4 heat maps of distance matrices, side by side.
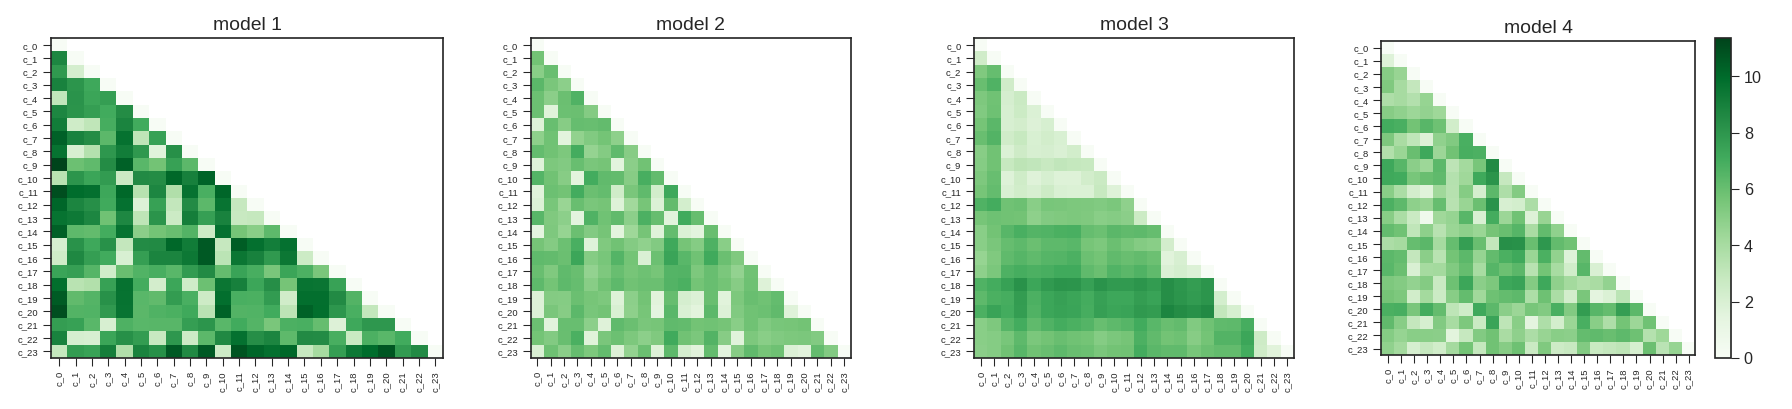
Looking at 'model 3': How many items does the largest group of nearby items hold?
10
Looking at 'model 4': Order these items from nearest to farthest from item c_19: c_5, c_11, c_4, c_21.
c_4, c_11, c_21, c_5
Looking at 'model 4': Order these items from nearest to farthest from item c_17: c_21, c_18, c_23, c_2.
c_2, c_23, c_21, c_18
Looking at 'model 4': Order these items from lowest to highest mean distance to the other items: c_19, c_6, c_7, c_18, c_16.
c_19, c_7, c_16, c_18, c_6
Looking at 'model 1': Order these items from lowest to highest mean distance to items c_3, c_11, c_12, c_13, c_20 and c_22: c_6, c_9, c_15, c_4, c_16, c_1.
c_9, c_6, c_1, c_16, c_4, c_15
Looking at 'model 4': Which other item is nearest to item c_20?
c_6
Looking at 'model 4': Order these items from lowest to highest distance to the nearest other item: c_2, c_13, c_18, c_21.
c_13, c_21, c_2, c_18
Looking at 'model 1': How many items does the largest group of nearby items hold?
6
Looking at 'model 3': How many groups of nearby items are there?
6
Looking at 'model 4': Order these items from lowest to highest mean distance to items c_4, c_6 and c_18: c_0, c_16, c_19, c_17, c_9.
c_19, c_16, c_17, c_0, c_9
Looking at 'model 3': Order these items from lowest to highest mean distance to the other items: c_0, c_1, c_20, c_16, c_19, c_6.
c_6, c_0, c_16, c_1, c_19, c_20
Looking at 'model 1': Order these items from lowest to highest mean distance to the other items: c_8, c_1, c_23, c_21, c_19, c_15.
c_21, c_1, c_8, c_19, c_15, c_23
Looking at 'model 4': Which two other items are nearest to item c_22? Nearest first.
c_5, c_6
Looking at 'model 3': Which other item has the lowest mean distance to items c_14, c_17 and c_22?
c_16
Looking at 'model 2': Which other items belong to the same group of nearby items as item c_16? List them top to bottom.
c_8
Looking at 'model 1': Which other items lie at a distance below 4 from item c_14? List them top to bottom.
c_9, c_19, c_20
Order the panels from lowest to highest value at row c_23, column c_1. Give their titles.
model 4, model 3, model 2, model 1
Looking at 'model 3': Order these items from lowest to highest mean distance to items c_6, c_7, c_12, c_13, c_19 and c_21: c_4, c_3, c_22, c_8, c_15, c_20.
c_4, c_8, c_3, c_22, c_15, c_20
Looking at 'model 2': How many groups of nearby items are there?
7
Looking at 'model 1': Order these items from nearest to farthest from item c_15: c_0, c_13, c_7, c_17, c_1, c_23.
c_0, c_23, c_17, c_1, c_13, c_7
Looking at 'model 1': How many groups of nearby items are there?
5
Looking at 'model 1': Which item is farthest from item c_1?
c_11
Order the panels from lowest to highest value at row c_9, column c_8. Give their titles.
model 3, model 2, model 1, model 4
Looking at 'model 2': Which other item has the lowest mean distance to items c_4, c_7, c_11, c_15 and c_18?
c_22
